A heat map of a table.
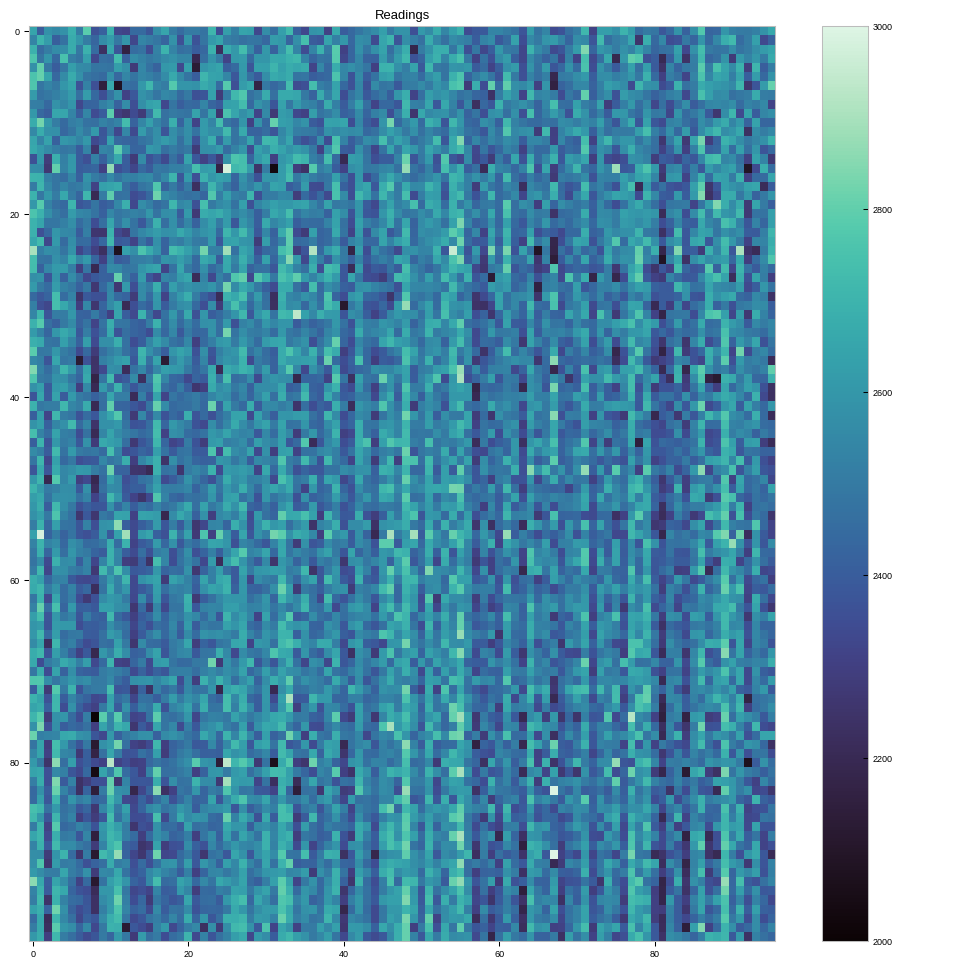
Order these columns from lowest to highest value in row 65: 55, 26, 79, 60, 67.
60, 67, 26, 79, 55
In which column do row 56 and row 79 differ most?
90
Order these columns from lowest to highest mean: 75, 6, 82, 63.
63, 6, 82, 75
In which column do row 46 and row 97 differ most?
23
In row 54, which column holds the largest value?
11
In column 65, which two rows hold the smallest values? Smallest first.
24, 28
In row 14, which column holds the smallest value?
40
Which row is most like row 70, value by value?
65
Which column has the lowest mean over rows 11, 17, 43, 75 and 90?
8
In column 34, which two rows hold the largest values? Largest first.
31, 27
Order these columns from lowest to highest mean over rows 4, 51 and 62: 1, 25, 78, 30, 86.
78, 25, 30, 86, 1
